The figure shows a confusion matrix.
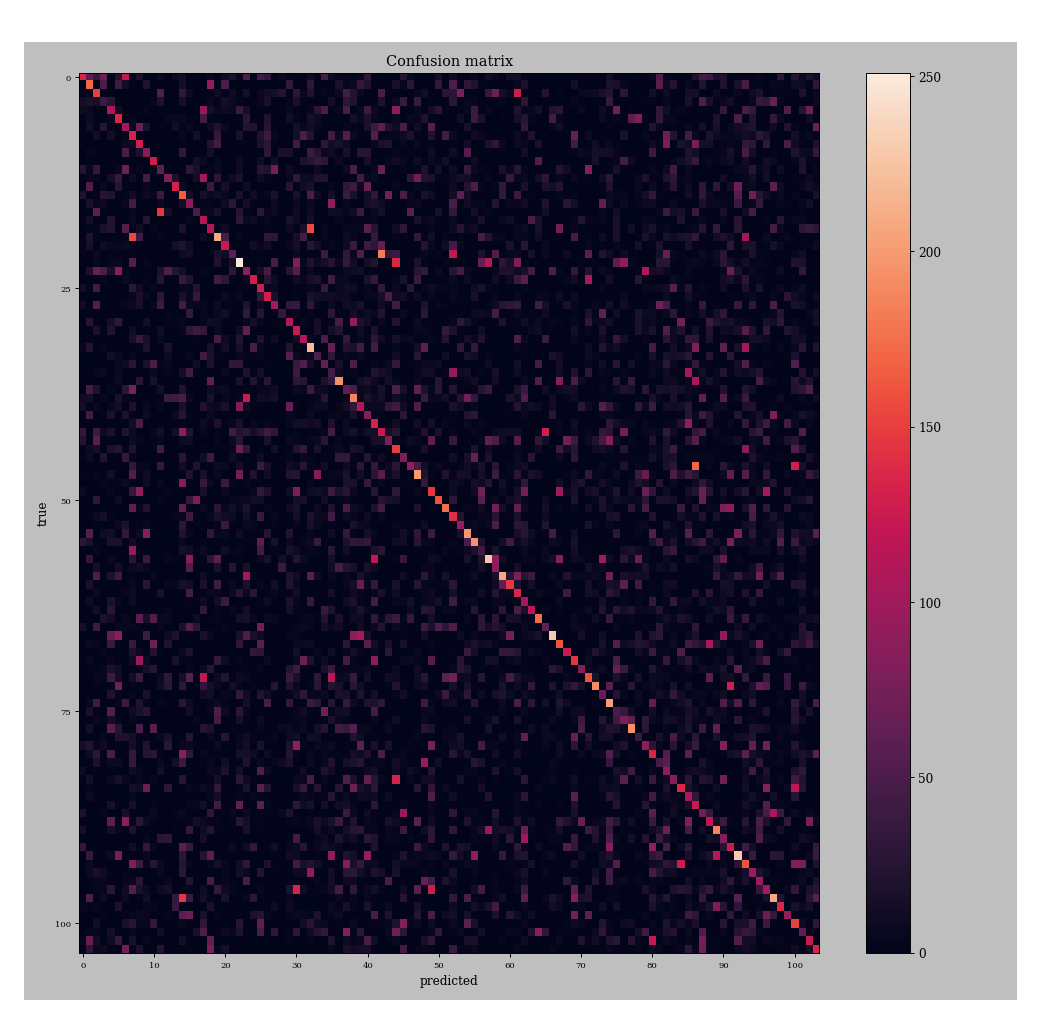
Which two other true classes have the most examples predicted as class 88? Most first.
67, 71
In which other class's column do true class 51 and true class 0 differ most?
6
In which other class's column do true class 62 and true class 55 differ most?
91
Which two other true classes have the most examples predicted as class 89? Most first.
92, 98
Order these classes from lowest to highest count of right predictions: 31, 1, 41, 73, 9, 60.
73, 9, 31, 41, 60, 1
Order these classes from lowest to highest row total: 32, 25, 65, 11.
25, 65, 11, 32
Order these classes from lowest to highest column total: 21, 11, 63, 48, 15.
21, 63, 11, 48, 15
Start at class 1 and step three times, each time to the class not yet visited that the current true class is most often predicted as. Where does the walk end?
93
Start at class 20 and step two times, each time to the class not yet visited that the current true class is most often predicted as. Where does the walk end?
65
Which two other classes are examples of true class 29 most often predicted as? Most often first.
38, 84
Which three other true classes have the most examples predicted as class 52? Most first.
21, 35, 71
